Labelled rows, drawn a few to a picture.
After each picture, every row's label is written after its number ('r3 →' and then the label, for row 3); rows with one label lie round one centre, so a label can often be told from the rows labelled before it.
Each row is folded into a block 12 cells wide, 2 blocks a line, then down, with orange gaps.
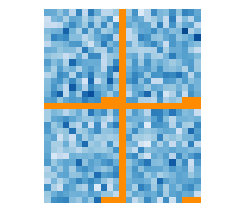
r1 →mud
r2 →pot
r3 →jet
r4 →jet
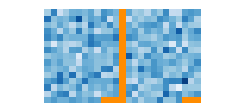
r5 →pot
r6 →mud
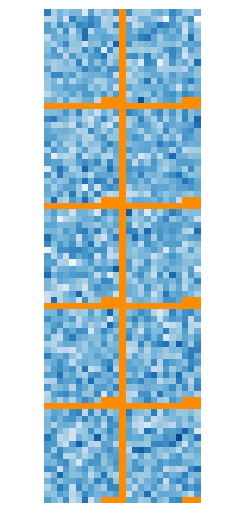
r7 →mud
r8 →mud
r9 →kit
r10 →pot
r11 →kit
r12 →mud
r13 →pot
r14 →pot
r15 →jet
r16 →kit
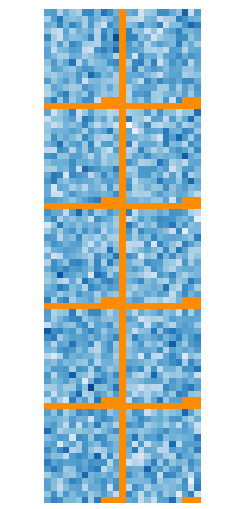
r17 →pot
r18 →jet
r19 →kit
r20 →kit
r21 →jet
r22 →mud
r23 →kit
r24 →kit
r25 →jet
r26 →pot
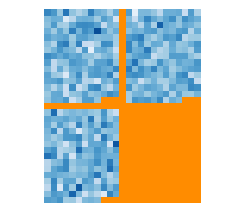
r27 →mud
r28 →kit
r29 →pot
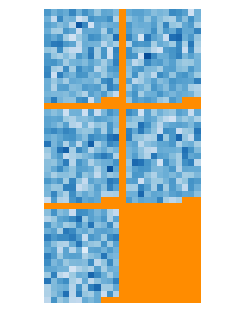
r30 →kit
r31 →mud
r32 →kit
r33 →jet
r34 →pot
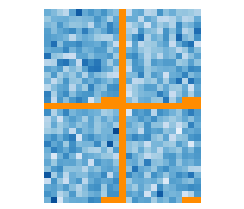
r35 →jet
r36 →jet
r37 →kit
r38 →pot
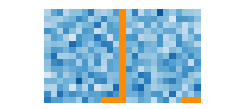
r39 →jet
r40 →jet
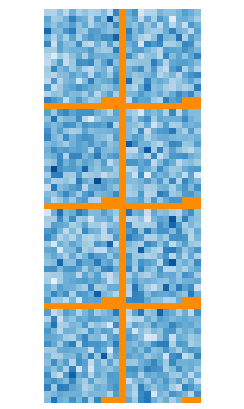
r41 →kit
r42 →jet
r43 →jet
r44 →kit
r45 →jet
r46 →mud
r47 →kit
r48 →jet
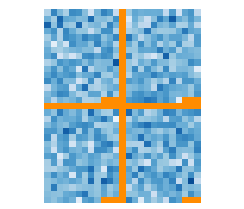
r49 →pot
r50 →pot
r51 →mud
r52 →mud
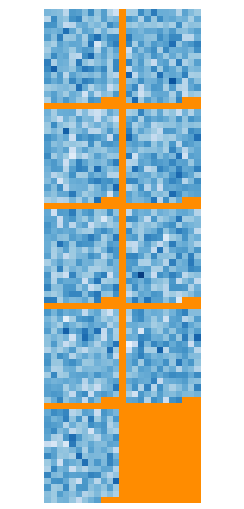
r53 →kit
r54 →kit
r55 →kit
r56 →jet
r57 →kit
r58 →pot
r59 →mud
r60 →pot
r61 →pot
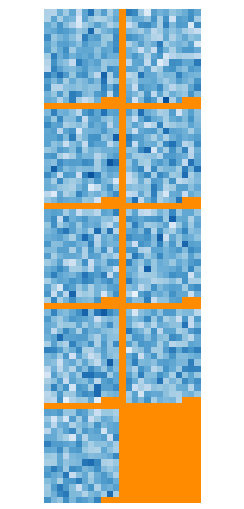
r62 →kit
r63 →jet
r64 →pot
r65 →kit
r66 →kit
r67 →pot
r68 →pot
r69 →kit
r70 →jet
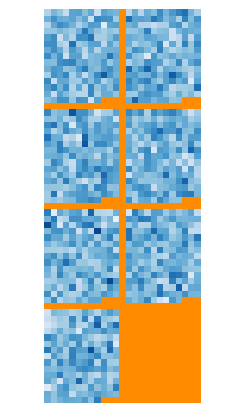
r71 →jet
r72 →pot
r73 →kit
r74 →mud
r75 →mud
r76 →pot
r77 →jet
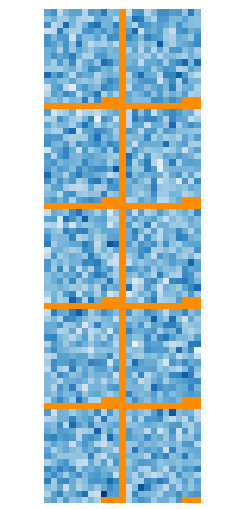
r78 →jet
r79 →pot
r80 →kit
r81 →pot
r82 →kit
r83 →kit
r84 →jet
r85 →mud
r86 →mud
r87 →jet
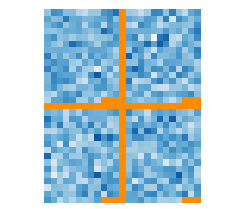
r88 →pot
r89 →jet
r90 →mud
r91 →mud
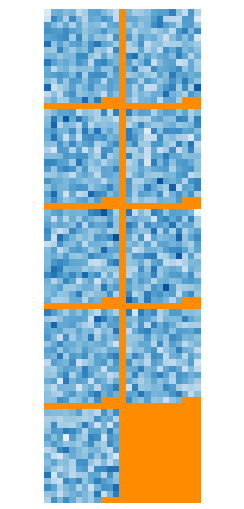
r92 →kit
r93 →mud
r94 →kit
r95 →jet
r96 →pot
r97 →mud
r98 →jet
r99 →mud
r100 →kit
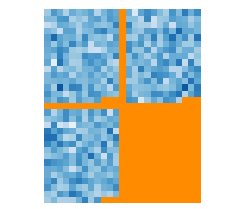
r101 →jet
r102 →kit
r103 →kit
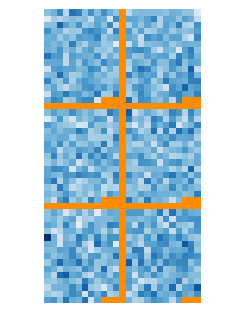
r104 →jet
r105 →jet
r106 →pot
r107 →mud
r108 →jet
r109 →jet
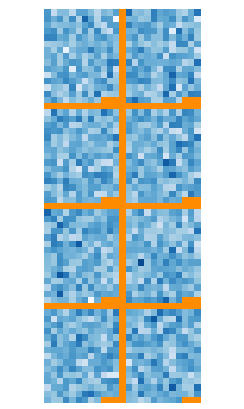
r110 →mud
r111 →mud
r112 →pot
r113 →pot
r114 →jet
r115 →jet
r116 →jet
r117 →jet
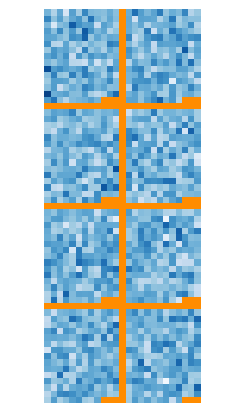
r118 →mud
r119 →pot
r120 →kit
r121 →kit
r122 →kit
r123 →mud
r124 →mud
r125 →pot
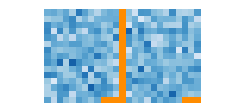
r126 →jet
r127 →kit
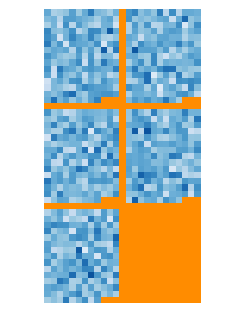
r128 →kit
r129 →jet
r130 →mud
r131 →pot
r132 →pot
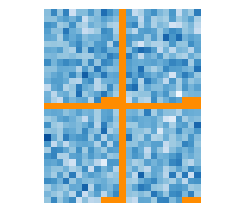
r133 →pot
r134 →kit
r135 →pot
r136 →jet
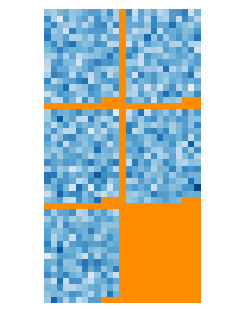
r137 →jet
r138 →mud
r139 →pot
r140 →kit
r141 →kit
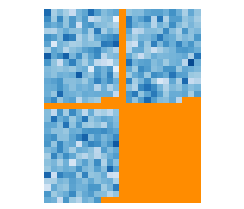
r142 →mud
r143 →pot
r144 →kit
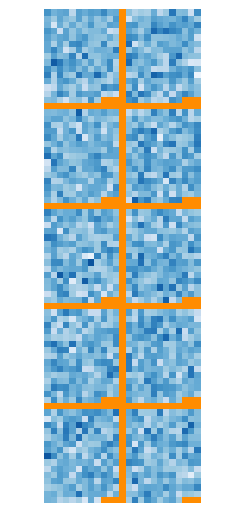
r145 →pot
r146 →mud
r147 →jet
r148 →kit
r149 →jet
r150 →jet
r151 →kit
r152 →mud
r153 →mud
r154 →pot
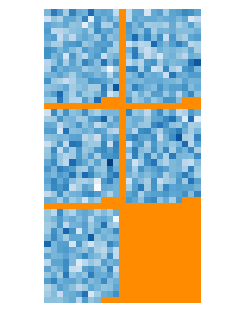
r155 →jet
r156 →pot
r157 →pot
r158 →mud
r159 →mud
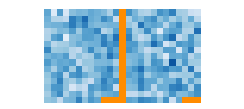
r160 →mud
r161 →jet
